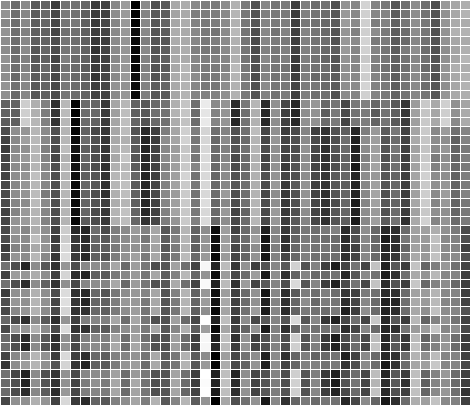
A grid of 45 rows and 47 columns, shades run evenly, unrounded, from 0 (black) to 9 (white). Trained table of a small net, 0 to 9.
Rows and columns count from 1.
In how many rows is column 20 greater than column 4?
11
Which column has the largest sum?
21
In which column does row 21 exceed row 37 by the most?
22
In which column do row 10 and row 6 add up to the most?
37
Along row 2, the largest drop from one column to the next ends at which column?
14
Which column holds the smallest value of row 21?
8
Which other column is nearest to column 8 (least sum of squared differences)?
29
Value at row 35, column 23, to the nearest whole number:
6
